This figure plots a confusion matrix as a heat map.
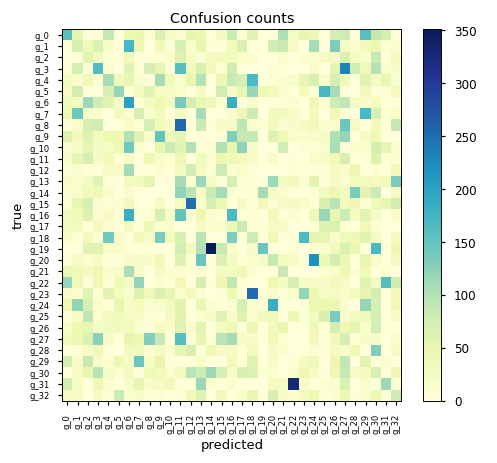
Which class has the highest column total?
g_11
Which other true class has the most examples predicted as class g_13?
g_20
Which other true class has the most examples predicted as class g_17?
g_10
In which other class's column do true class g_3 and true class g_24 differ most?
g_27
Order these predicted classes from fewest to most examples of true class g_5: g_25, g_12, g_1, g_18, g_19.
g_12, g_19, g_1, g_18, g_25
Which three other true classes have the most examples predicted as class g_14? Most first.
g_19, g_30, g_15
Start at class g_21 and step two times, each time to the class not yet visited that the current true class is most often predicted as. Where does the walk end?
g_16
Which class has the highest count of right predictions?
g_6
